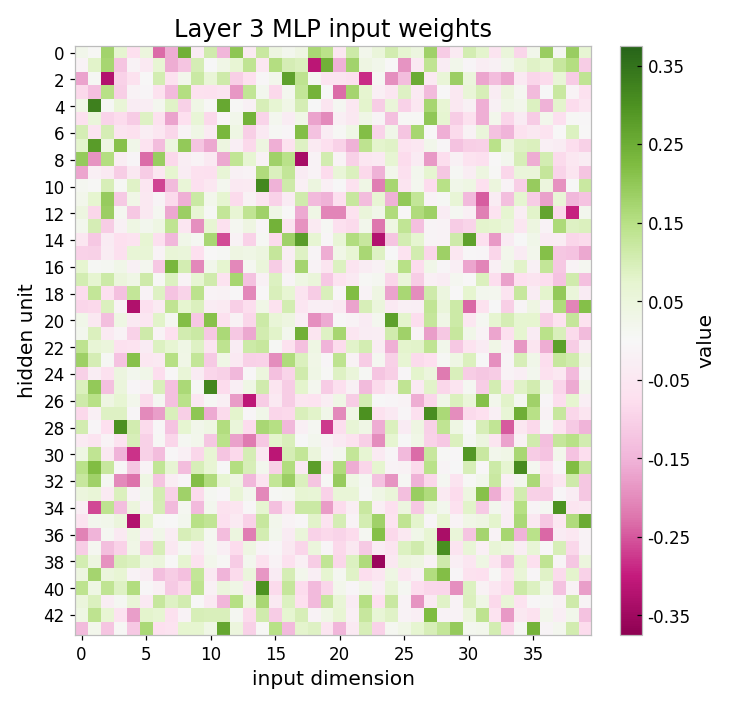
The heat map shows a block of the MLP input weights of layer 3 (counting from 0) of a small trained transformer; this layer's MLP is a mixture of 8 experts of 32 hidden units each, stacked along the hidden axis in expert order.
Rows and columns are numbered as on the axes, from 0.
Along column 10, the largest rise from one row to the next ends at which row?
25
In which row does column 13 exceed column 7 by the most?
5
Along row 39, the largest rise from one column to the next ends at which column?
9
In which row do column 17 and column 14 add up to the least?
8
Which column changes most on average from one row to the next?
27
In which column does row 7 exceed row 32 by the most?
3
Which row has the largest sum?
31
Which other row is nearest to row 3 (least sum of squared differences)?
34
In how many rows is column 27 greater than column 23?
31
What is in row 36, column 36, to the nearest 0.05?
-0.25
